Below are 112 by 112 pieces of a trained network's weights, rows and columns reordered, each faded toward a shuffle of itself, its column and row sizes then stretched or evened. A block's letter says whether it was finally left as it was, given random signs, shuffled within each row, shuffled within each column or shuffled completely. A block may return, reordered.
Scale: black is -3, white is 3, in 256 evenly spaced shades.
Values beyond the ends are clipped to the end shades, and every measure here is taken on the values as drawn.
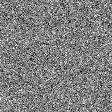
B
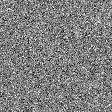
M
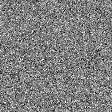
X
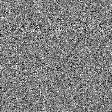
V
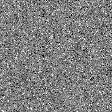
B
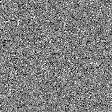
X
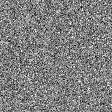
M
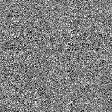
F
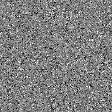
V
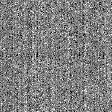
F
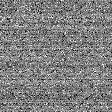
X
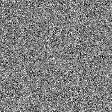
V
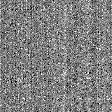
F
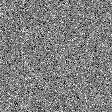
M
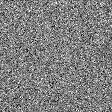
M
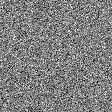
M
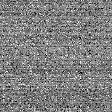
F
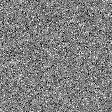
M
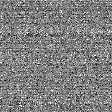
F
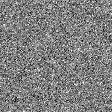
X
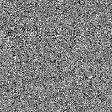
F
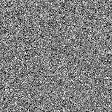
B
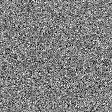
X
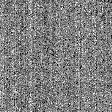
B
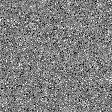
M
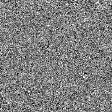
V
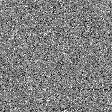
X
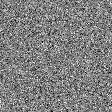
M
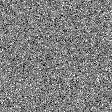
M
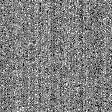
B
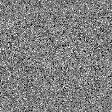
V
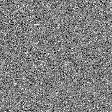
X
